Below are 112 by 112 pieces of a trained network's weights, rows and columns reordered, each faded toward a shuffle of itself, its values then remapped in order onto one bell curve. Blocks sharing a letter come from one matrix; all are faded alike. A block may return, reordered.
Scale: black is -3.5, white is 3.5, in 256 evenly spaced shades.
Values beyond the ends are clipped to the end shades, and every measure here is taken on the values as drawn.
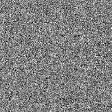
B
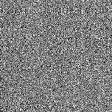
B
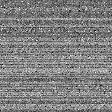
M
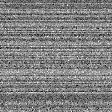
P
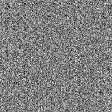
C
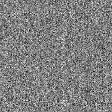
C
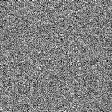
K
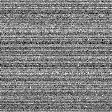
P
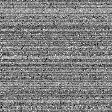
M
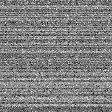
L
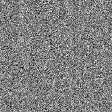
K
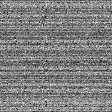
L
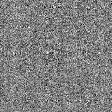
B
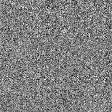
C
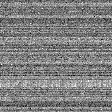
P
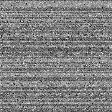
M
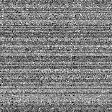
L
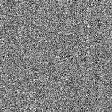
K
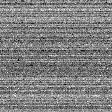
P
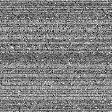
M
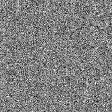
K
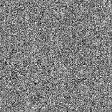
C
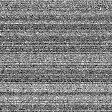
P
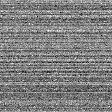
P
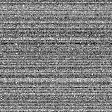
P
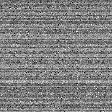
L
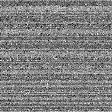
M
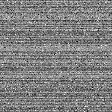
M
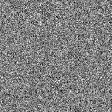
K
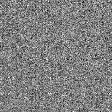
C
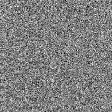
K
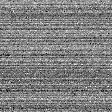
P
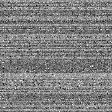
M
